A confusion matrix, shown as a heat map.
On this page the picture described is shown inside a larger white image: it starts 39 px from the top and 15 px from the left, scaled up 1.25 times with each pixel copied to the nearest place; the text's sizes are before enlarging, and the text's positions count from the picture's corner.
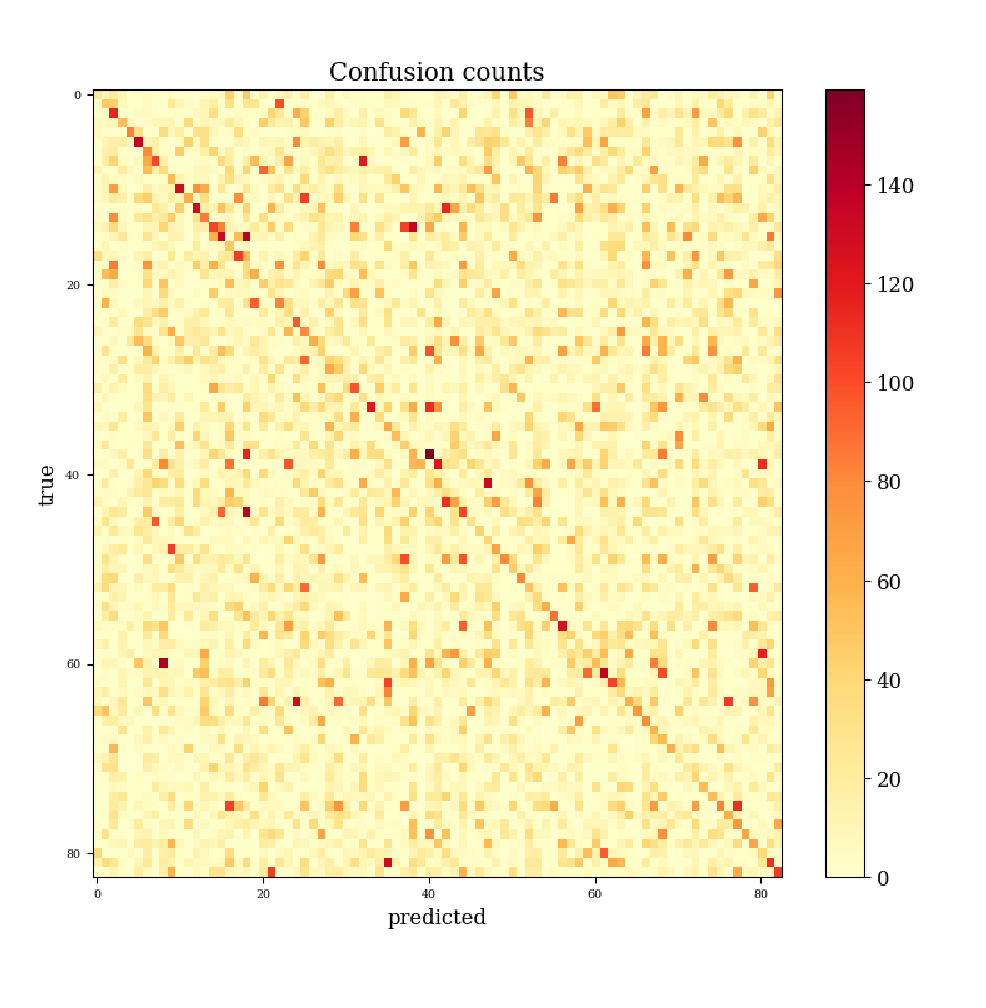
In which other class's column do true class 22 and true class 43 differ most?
42
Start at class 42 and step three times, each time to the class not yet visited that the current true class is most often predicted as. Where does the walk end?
70
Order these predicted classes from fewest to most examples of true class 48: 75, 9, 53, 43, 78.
78, 43, 75, 53, 9
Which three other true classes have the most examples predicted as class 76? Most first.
64, 19, 22
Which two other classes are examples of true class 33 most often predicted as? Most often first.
40, 60
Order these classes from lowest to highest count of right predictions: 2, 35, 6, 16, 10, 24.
16, 35, 6, 24, 2, 10
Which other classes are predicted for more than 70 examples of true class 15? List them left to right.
18, 71, 81
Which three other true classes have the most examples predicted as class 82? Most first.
21, 77, 33
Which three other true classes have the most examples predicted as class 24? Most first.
64, 5, 2
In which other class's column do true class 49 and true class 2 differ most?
52
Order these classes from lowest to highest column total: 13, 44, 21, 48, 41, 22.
21, 22, 48, 13, 41, 44
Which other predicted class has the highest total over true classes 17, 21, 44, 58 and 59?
18
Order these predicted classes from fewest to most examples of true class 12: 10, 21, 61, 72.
72, 61, 10, 21
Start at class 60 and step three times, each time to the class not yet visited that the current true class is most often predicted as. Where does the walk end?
79
